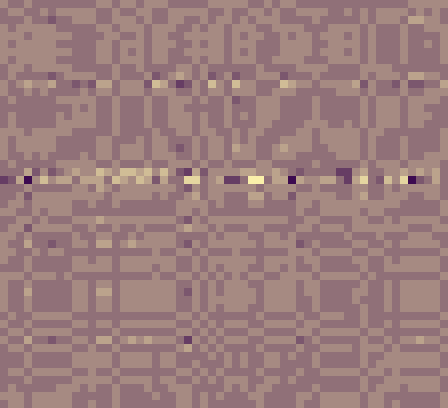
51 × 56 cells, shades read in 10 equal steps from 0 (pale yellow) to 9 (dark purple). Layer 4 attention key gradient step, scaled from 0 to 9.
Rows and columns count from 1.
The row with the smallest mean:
23
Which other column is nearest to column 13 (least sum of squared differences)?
21
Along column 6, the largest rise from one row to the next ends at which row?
24
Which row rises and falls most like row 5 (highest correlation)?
7
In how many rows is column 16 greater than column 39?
12
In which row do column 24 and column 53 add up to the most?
11
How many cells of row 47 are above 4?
32
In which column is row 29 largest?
4
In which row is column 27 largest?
10
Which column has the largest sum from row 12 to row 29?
37
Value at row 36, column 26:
5
